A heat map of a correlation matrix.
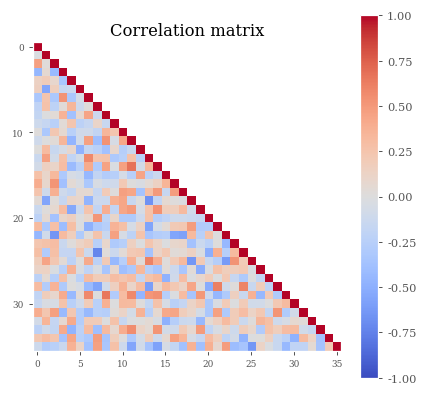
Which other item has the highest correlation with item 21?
28
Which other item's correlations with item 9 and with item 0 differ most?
22
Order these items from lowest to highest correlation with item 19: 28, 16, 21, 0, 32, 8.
32, 21, 0, 28, 16, 8
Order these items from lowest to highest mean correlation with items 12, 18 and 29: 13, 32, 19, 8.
13, 32, 8, 19
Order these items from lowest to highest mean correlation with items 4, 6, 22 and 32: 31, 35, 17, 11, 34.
17, 31, 11, 34, 35
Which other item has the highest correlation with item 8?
29
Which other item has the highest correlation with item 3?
6
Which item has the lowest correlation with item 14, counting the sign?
35
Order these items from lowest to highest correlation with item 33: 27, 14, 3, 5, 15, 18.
5, 15, 18, 27, 3, 14
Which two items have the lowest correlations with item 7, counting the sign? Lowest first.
24, 28
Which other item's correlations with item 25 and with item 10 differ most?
18
